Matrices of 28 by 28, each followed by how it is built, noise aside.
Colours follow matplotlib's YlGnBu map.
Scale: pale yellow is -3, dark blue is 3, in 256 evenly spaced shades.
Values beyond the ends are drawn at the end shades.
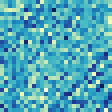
Hankel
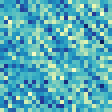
Toeplitz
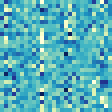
uneven columns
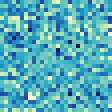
low rank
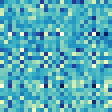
low rank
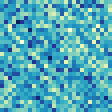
Toeplitz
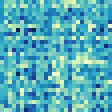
blocks
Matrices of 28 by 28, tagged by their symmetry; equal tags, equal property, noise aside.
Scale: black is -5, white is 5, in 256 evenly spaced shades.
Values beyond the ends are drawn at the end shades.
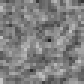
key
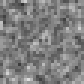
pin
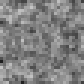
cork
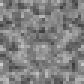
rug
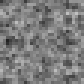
cork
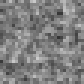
key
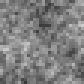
key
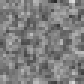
cork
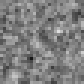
key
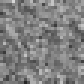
key
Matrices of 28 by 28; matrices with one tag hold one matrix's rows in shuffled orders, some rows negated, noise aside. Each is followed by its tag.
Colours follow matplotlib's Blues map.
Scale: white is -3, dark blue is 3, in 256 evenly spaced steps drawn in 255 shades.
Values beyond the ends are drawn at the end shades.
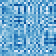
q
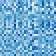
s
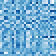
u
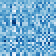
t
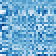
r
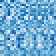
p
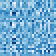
t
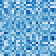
u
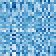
t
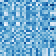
u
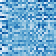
r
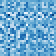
p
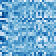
r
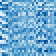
r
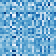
t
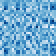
u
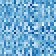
s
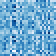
t
